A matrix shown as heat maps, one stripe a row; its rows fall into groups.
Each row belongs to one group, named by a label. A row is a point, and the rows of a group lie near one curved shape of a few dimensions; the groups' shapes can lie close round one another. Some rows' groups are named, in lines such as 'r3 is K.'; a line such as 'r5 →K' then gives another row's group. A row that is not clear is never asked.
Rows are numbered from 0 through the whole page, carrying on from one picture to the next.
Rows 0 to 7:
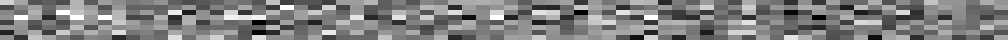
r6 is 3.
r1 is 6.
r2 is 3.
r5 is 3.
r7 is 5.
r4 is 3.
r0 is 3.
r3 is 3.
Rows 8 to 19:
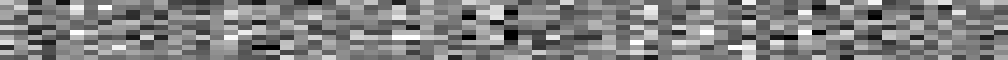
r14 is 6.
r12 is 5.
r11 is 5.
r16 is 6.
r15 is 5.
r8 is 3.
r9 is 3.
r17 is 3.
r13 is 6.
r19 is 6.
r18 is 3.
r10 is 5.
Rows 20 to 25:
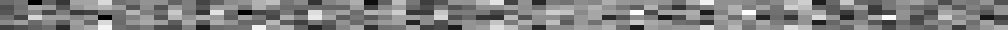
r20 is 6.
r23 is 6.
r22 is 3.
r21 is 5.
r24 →3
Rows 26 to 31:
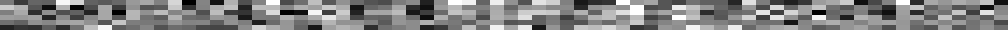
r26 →3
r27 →6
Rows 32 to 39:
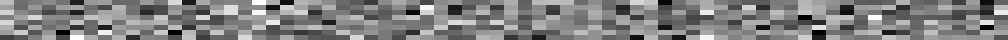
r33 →6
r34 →6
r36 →3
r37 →6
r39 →6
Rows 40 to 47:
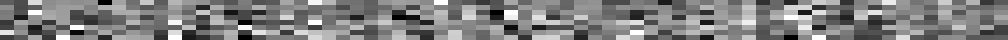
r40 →6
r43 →5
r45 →6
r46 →6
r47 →3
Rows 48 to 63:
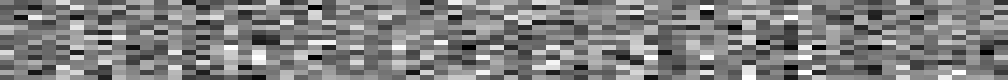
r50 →3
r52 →6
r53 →3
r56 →6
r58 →6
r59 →6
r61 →3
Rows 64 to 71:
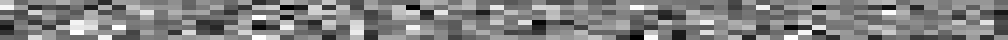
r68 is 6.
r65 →3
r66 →6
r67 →6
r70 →6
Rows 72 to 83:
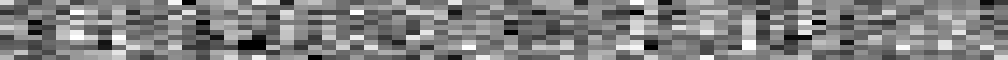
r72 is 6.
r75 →6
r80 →3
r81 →3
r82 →3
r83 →6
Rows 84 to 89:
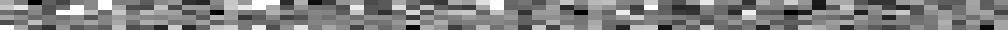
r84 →6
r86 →3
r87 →3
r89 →6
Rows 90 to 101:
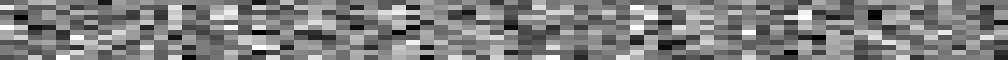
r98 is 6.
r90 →5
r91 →6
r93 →5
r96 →3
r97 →3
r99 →6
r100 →5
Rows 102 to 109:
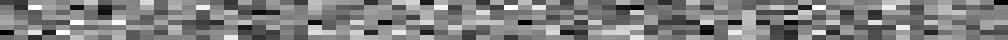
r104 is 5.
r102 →6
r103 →5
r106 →3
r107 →3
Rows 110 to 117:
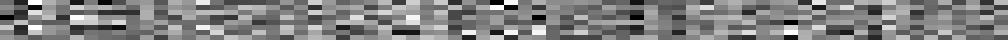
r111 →6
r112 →5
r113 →6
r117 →5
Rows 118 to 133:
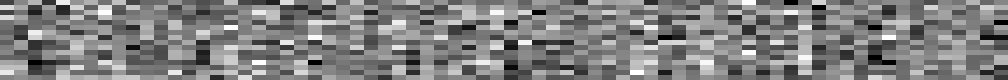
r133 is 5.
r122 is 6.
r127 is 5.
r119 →3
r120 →6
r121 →3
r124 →5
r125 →6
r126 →6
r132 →6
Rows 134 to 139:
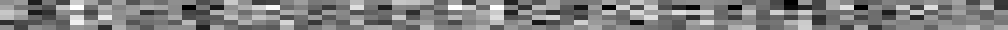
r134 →5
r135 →3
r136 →6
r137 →3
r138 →6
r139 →5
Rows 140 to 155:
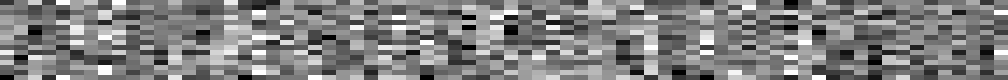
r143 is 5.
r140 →3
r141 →3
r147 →6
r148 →6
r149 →5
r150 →6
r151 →5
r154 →5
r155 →3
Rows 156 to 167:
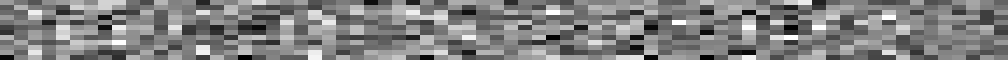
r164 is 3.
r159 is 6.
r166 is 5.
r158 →5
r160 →6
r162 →3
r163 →5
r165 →5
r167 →3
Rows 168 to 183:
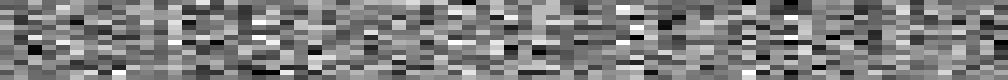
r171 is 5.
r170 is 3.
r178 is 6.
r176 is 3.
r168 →5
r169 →3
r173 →6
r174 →5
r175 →5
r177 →6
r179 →6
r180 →5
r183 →3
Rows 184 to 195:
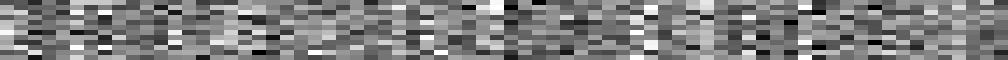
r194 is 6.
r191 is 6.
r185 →5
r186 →3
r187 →3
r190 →6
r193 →3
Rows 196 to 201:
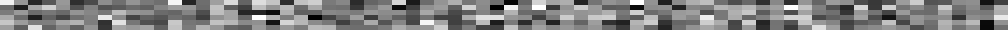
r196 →6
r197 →5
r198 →3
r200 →6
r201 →6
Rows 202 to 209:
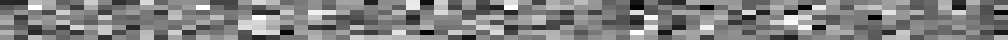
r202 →6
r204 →6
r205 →5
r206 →5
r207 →6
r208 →6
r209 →5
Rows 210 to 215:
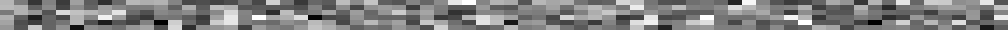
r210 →3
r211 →3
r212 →3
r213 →6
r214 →5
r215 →6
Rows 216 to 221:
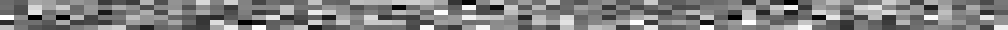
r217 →5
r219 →3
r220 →3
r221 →6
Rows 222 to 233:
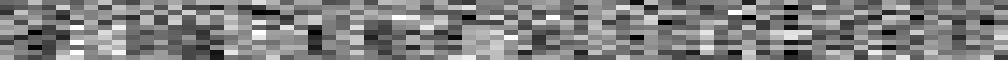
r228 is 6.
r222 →5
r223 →3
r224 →3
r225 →5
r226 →6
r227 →3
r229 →6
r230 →3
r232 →3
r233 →3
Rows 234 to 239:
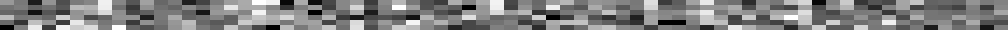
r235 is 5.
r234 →6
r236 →6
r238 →6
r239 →3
